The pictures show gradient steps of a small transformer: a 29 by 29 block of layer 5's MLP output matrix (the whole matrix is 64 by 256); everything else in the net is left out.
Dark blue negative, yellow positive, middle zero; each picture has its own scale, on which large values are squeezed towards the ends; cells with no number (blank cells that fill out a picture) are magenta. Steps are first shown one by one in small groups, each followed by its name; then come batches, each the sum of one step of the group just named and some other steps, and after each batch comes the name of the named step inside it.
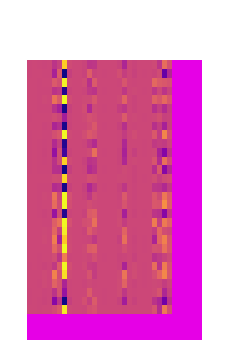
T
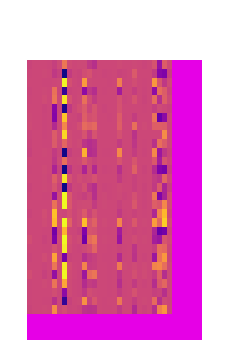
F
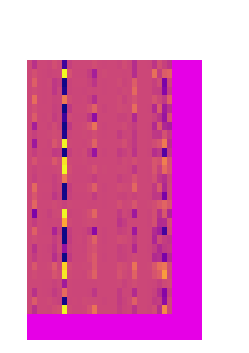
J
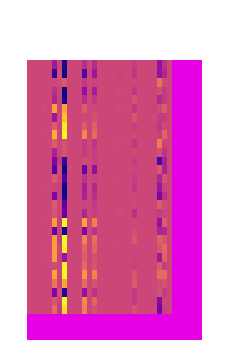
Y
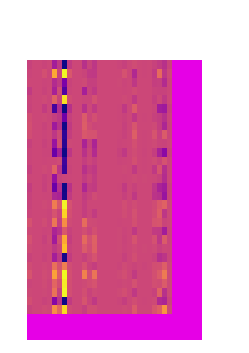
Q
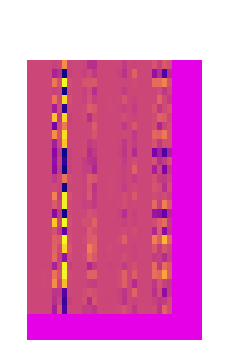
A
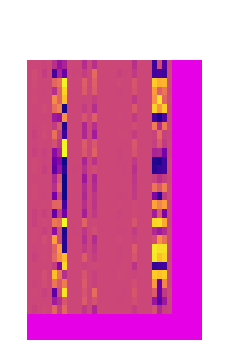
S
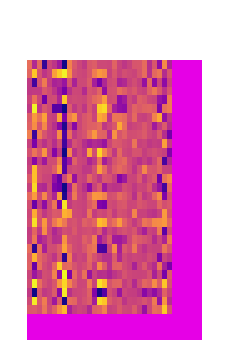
Q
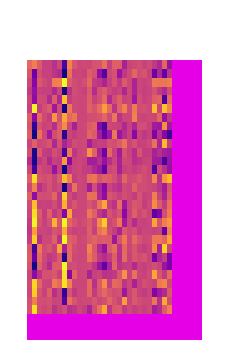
A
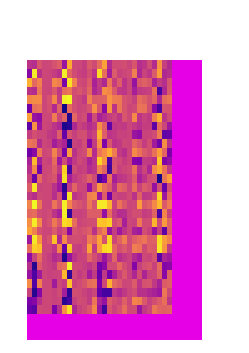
J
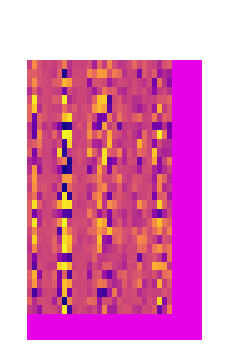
T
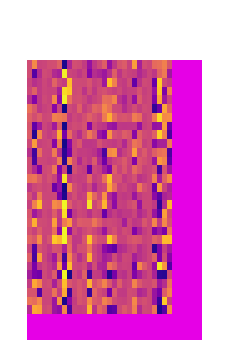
Q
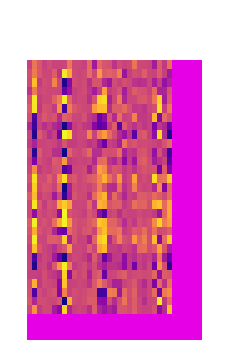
J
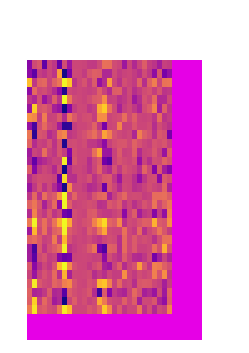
T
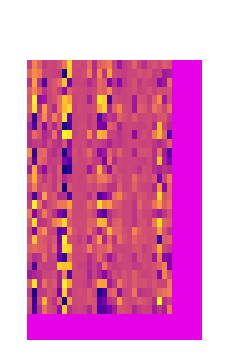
A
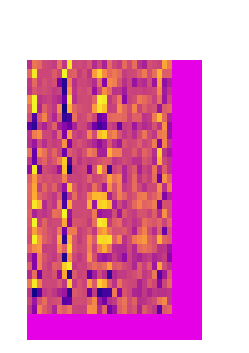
J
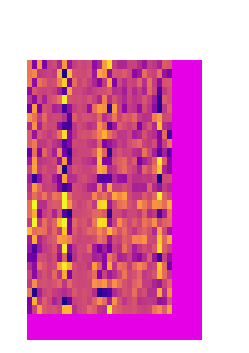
T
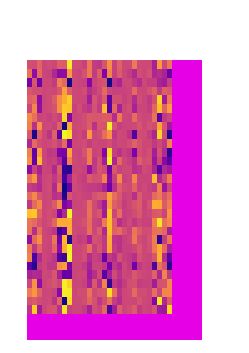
S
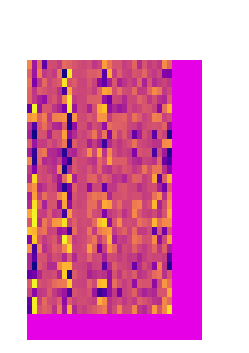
A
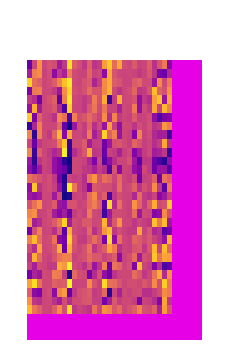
S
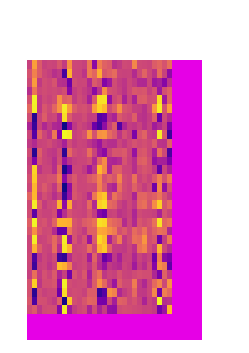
Y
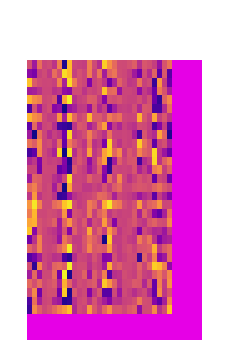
Q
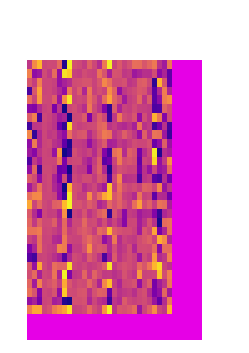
Q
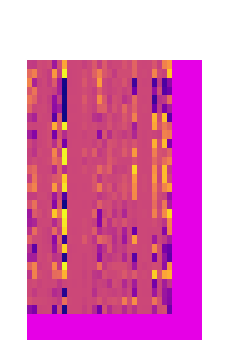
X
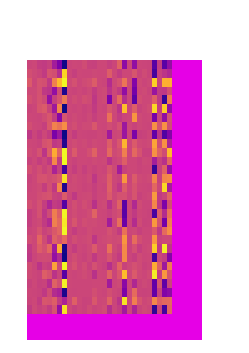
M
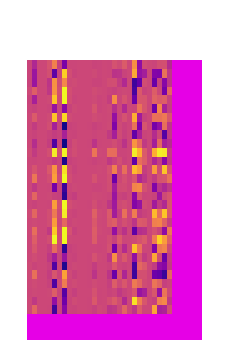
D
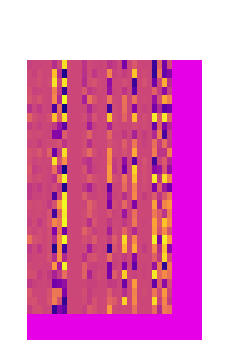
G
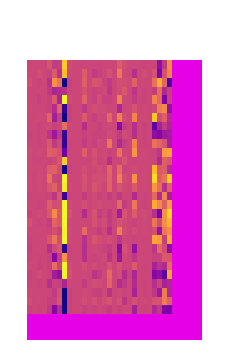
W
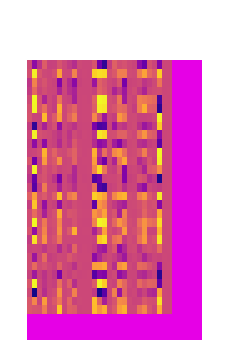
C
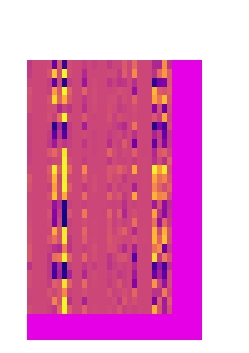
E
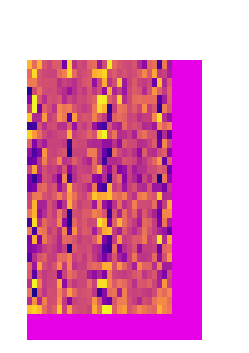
C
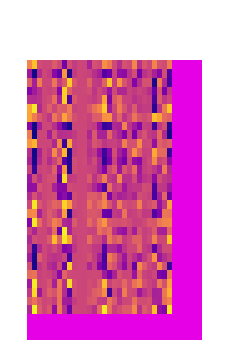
D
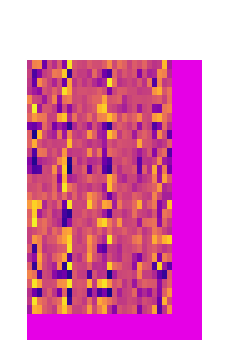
E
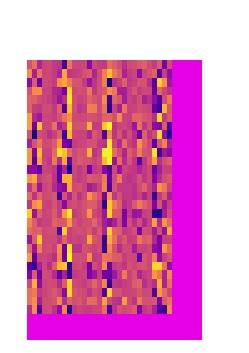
M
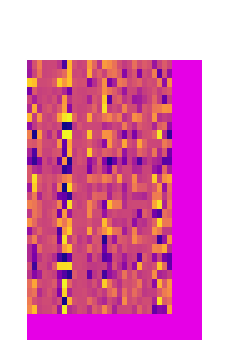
M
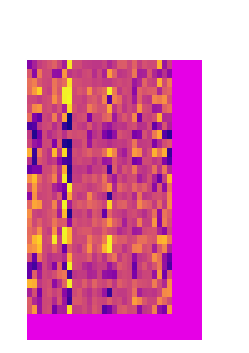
D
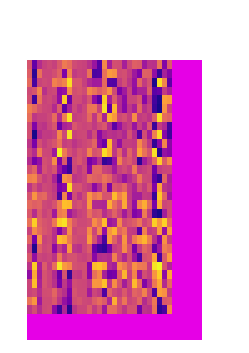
G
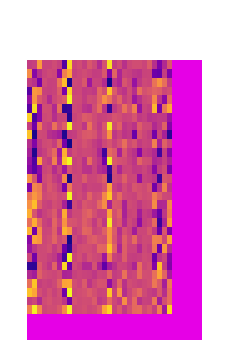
M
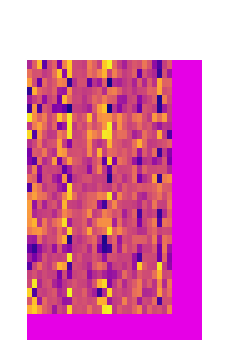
G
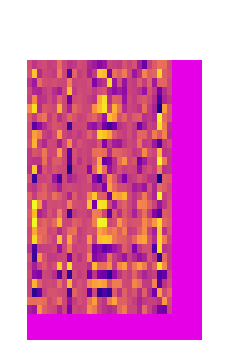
C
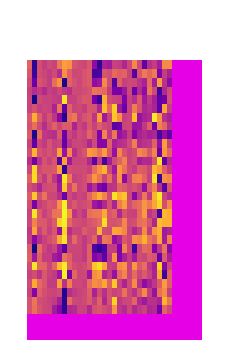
W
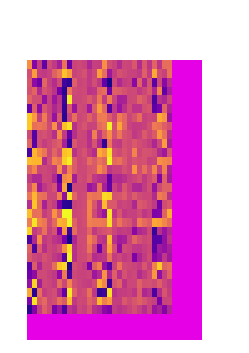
X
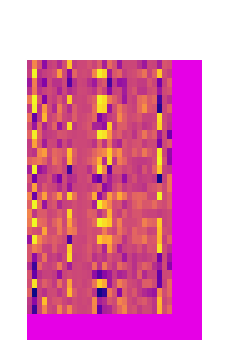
C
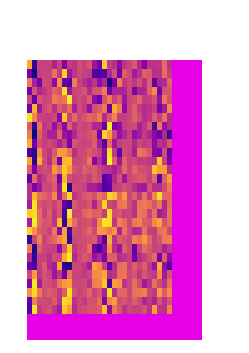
E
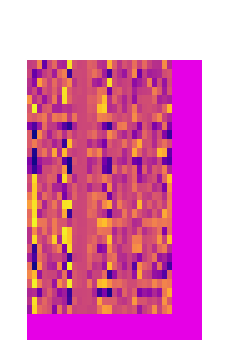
D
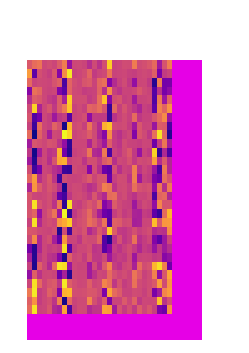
X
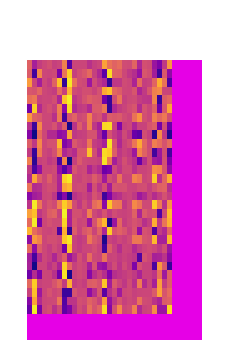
W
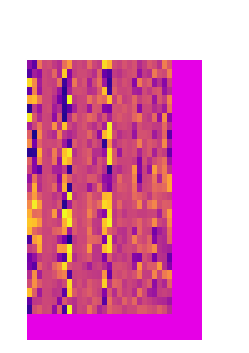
X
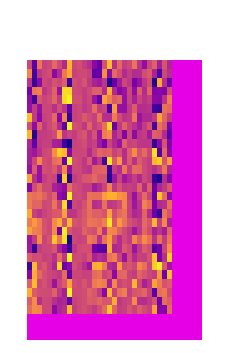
D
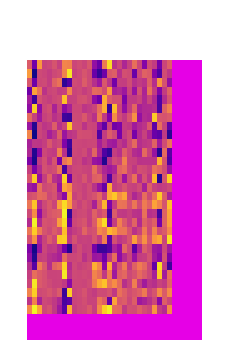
W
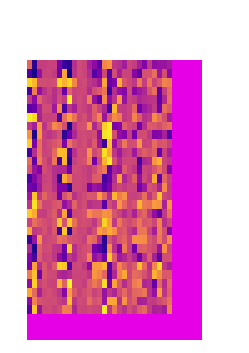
M
